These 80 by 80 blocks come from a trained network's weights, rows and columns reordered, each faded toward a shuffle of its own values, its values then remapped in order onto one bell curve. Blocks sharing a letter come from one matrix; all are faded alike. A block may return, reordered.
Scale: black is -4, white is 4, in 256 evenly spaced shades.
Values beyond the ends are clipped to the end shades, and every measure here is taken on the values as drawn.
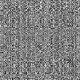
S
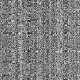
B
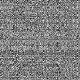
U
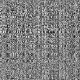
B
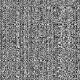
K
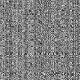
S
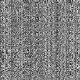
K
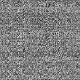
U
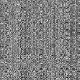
S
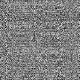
U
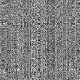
B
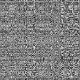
U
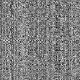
K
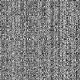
K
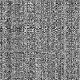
K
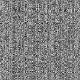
S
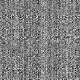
B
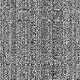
K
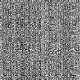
B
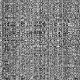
K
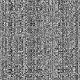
K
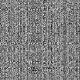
K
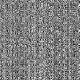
K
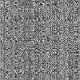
S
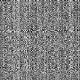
B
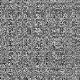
U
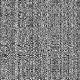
K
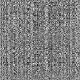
K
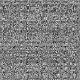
U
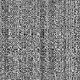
B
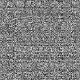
U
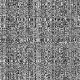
K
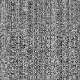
K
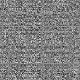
U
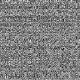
U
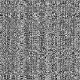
S
